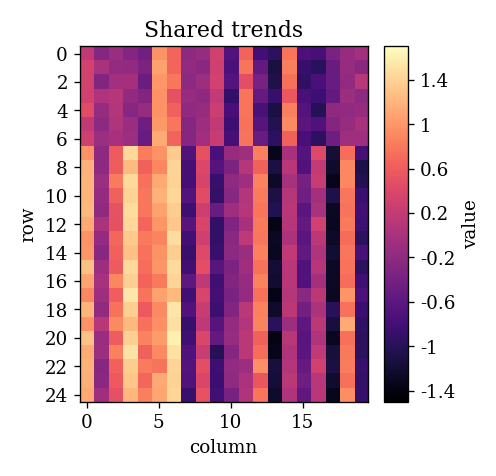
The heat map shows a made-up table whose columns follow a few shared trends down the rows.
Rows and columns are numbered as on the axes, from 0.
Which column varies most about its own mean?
3
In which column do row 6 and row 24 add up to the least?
13
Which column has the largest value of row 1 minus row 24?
9
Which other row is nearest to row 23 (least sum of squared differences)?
10
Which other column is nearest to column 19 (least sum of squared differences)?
7
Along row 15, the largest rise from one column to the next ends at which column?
18
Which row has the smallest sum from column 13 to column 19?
20
